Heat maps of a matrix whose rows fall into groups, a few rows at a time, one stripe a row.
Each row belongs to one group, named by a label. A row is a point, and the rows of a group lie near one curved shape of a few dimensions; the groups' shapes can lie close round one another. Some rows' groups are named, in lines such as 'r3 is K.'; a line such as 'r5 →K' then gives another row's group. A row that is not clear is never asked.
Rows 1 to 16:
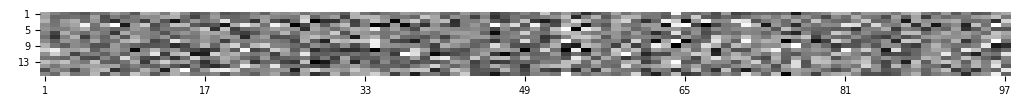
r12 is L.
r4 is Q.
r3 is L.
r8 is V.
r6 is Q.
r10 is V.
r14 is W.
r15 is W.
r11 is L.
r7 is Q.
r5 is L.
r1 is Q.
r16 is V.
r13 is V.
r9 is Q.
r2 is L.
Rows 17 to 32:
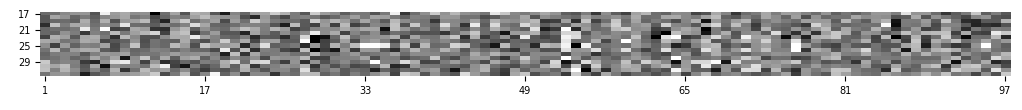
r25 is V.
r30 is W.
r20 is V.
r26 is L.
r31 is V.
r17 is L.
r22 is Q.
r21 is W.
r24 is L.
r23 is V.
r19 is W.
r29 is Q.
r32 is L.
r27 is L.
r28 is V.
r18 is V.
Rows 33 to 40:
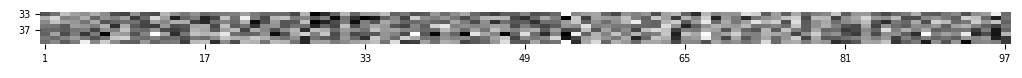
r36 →L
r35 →V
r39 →Q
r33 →V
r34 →V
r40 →L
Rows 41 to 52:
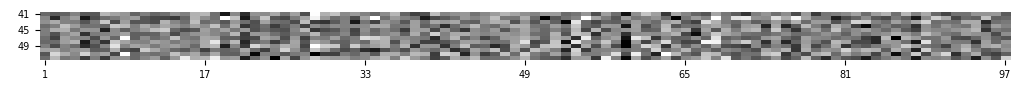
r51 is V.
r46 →L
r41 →L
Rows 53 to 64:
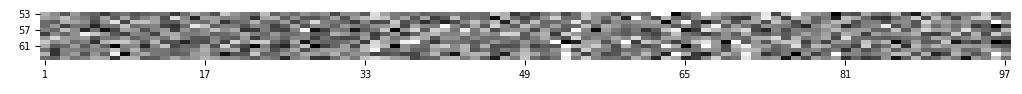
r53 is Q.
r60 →Q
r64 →V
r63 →V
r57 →L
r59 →V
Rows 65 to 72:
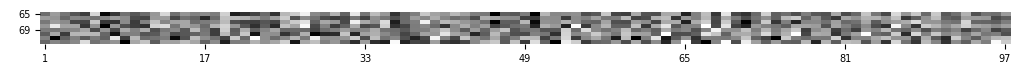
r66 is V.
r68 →W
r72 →Q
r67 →Q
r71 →V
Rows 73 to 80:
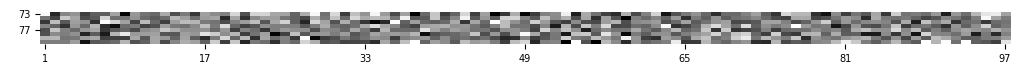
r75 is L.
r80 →L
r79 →L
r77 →Q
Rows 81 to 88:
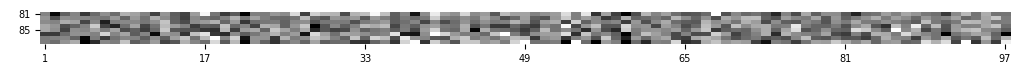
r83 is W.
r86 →L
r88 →L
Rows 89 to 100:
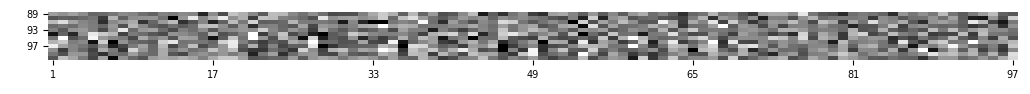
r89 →V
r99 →L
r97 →L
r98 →Q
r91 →V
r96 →W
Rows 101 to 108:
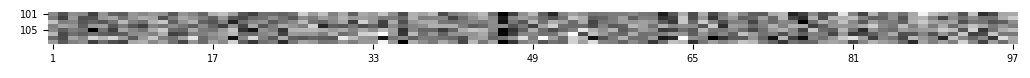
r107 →Q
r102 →Q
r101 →Q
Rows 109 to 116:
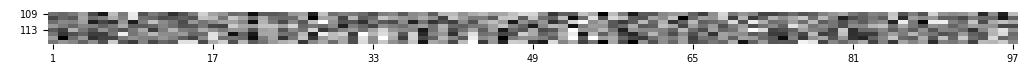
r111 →Q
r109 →L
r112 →V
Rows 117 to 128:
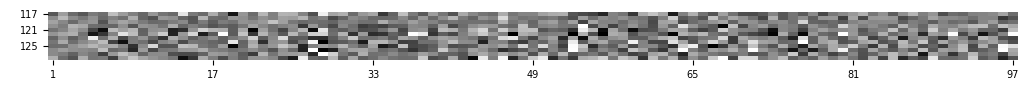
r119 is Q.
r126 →V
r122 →L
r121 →L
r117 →L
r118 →V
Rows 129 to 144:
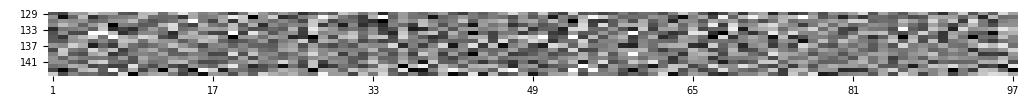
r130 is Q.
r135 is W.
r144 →V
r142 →L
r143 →L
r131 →L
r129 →Q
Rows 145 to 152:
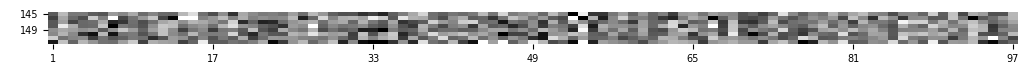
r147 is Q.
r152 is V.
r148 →W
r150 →Q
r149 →V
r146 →W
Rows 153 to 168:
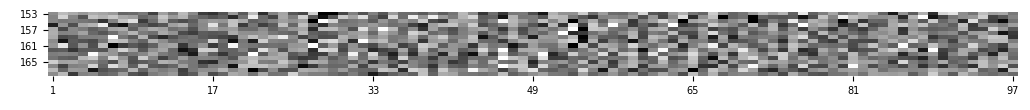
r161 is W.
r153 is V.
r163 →W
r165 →V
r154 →Q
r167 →L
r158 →Q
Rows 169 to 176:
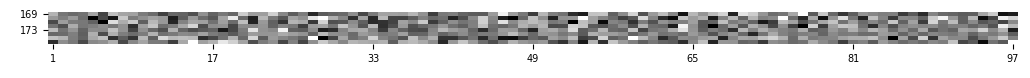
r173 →W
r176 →W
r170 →Q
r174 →L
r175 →L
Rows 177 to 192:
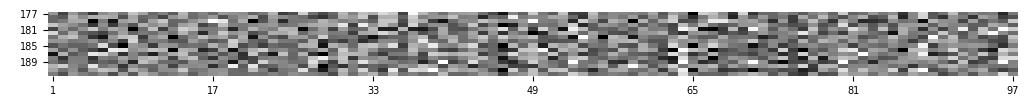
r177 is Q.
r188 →Q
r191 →Q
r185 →Q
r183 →L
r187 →Q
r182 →V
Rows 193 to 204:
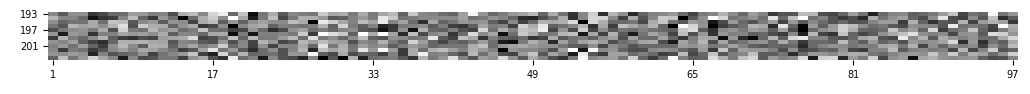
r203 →L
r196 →Q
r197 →V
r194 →Q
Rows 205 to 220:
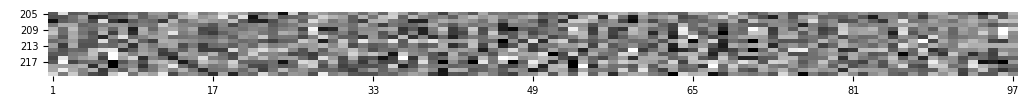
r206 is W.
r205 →W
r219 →V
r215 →W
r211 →Q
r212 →Q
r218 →W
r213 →V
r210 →V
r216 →L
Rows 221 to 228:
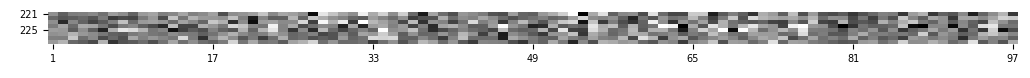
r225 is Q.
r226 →V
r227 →V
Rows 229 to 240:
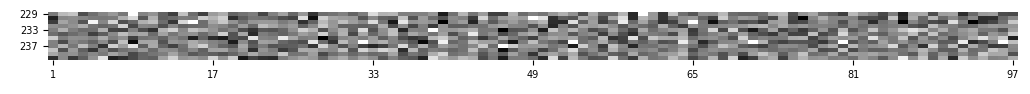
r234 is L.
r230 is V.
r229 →V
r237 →L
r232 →Q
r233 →Q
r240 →Q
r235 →W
